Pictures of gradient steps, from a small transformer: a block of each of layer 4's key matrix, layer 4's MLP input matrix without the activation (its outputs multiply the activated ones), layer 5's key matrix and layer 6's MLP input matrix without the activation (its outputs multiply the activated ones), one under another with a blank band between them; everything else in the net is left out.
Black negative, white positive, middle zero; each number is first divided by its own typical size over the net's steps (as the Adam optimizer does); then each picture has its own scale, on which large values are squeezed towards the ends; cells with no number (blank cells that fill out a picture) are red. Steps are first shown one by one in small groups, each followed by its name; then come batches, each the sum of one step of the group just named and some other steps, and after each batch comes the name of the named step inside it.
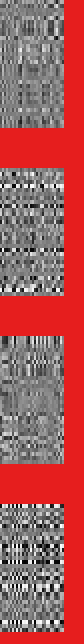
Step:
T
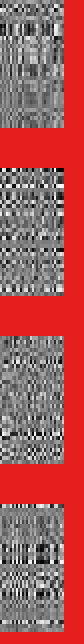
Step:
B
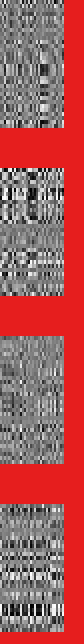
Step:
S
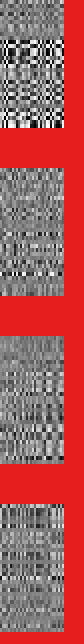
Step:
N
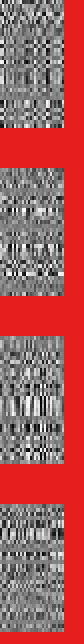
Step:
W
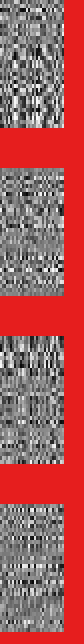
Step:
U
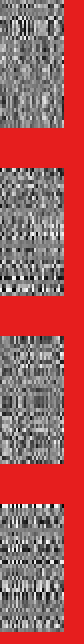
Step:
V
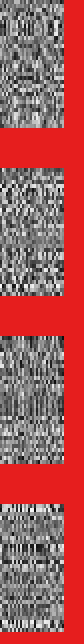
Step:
U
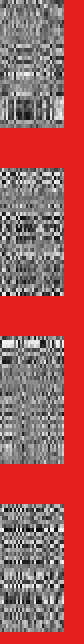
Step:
T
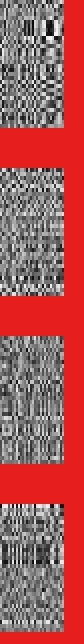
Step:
V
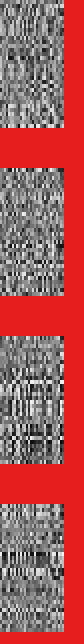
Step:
V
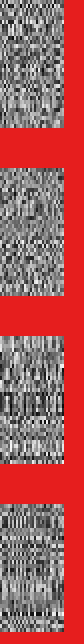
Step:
S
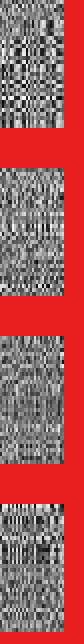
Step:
V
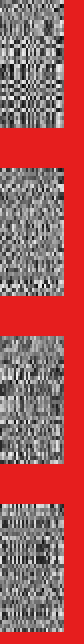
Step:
B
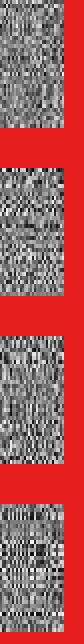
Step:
B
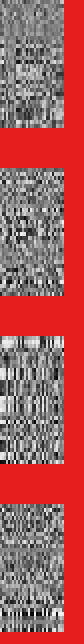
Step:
W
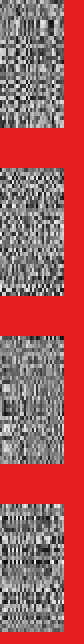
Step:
V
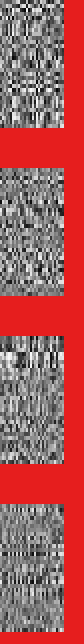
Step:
U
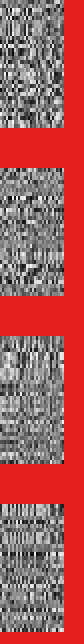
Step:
V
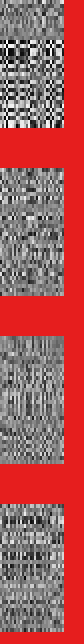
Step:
N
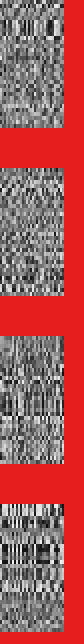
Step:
V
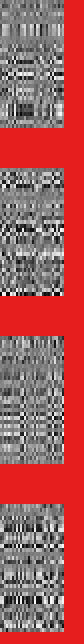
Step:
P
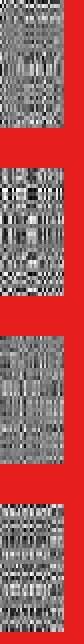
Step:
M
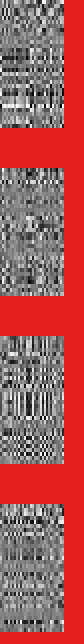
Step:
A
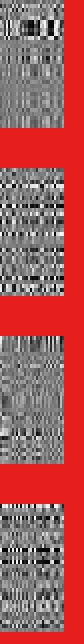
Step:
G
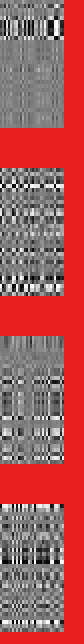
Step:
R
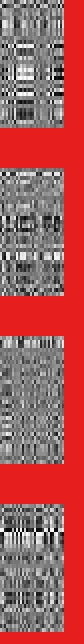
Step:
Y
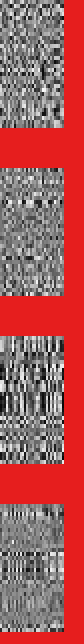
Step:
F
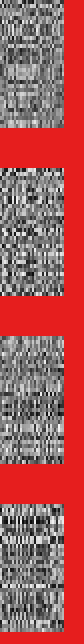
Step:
Y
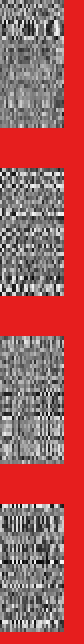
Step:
R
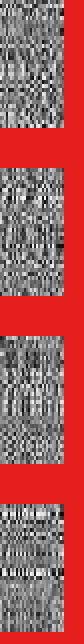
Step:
M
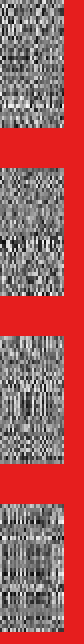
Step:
A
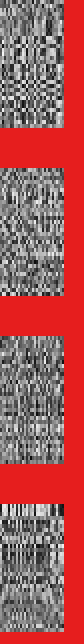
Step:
P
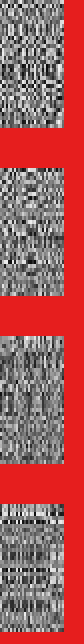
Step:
F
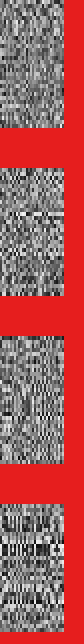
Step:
A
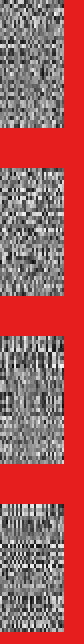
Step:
F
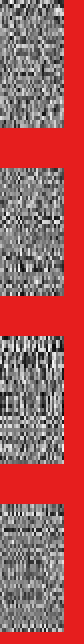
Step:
F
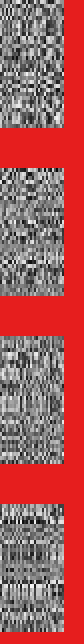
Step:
A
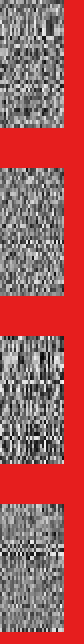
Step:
F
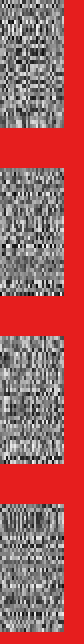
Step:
P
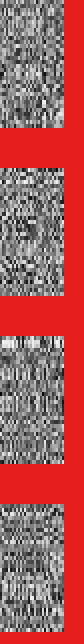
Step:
F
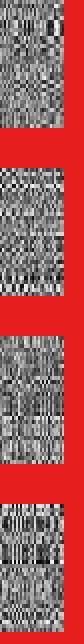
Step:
R
